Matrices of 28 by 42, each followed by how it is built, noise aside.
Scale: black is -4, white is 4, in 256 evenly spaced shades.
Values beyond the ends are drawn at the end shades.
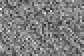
Toeplitz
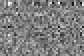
low rank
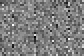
uneven columns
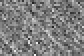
Toeplitz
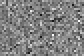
uneven columns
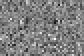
low rank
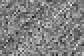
Hankel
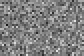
noise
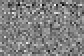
uneven rows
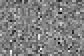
uneven columns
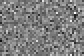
uneven columns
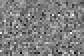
uneven rows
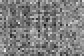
blocks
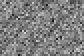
Hankel
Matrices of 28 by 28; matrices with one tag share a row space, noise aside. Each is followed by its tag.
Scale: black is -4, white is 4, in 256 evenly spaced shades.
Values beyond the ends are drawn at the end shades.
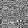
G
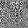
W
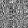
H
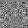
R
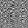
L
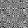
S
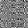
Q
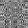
R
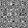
L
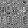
S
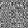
Q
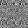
W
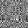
W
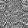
R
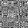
G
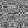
G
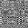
G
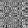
R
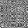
Q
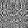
W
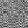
G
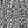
L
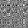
S
